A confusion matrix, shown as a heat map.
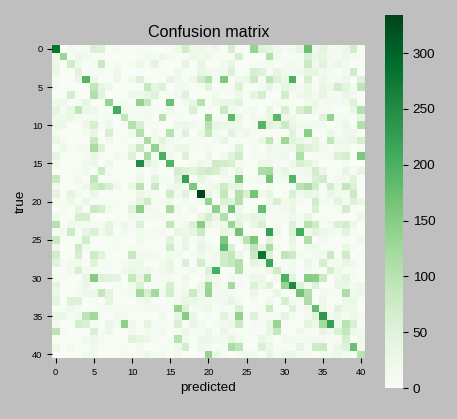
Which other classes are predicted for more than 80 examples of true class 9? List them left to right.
14, 20, 23, 29, 36
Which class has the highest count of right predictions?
19
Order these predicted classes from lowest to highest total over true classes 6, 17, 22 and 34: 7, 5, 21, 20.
7, 21, 20, 5
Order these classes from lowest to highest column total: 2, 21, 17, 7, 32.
2, 7, 21, 32, 17
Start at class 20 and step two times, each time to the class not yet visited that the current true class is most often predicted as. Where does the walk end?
28
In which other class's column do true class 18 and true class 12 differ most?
30
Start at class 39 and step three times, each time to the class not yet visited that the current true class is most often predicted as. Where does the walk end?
26
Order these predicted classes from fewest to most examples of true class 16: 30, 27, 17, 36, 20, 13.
36, 13, 30, 17, 20, 27
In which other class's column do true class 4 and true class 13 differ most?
31
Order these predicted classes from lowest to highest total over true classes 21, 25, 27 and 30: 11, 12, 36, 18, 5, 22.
18, 36, 12, 11, 22, 5
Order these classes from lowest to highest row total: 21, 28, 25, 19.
25, 28, 21, 19
